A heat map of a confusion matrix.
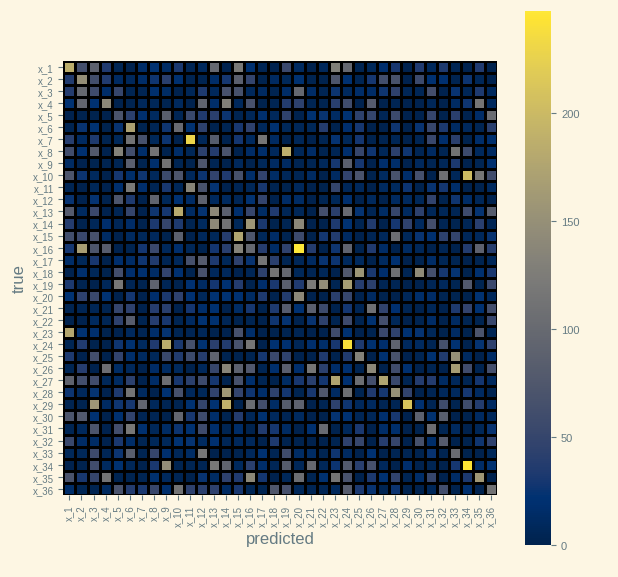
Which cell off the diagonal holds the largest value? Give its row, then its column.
x_16, x_20
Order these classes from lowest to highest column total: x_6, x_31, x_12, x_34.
x_31, x_34, x_12, x_6
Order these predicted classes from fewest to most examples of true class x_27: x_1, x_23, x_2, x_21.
x_21, x_2, x_1, x_23
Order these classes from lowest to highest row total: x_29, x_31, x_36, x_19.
x_31, x_36, x_19, x_29
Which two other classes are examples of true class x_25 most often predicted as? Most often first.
x_33, x_13
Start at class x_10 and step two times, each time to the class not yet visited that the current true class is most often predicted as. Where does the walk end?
x_9
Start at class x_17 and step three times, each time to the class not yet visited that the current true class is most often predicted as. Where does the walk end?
x_19
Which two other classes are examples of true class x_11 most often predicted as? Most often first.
x_6, x_12
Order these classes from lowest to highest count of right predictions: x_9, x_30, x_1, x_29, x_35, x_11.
x_30, x_9, x_11, x_35, x_1, x_29
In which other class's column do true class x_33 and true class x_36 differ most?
x_10
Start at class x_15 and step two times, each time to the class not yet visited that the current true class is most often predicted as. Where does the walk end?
x_14
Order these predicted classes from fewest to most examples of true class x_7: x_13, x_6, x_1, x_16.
x_16, x_1, x_13, x_6
